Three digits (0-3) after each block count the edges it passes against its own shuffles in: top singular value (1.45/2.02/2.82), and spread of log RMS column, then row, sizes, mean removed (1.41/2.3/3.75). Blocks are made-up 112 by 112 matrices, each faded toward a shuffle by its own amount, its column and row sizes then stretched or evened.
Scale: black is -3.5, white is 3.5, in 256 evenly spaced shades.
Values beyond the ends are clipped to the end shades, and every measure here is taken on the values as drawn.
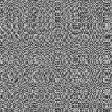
3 2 0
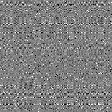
3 0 2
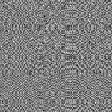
3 1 1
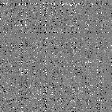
1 2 2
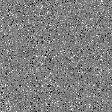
1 1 1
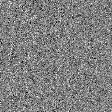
0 1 0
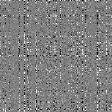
2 3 2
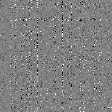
1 2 1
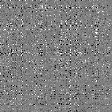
2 2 2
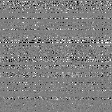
1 1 3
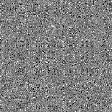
2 1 1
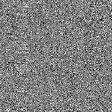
1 1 1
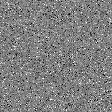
1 0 0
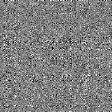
1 2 2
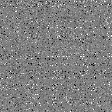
0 1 2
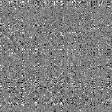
2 2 2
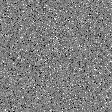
0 0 0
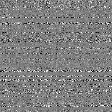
0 1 3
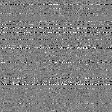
1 1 3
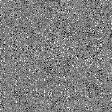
0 2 1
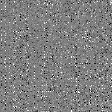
0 2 1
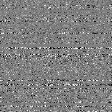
0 1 3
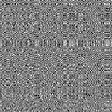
3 0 2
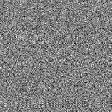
2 0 1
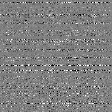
1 1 3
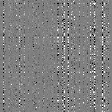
3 3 1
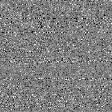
1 0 2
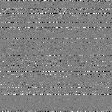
2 0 3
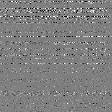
1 1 3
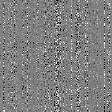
1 3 1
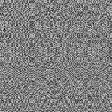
3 1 1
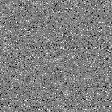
2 0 1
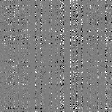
1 3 2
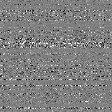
1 1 3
